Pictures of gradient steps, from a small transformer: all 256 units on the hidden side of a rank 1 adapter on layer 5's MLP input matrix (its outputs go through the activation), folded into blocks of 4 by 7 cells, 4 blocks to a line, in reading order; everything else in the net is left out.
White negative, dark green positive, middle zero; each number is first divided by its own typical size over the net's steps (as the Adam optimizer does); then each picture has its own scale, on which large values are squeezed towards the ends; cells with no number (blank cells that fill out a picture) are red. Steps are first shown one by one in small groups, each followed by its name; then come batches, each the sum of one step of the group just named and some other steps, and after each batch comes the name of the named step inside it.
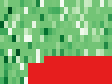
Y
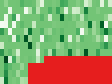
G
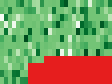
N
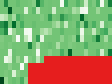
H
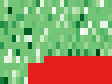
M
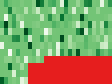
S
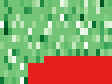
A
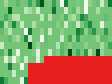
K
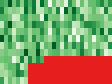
A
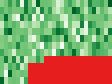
A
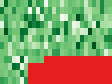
A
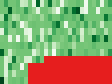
H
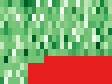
A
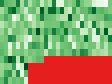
Y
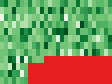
N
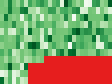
K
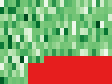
H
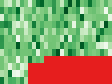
H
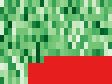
A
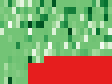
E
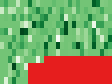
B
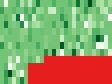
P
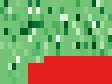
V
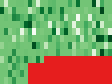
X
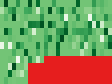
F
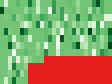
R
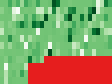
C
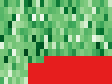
F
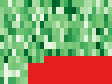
C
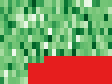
R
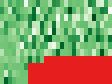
X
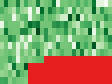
V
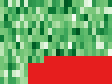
F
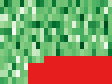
F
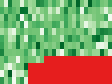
P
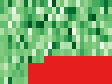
E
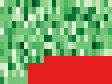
C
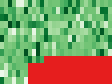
X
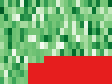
R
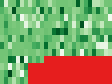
P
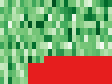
E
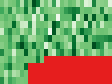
X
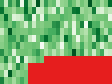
P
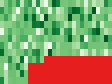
C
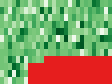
B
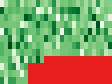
R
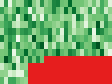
V
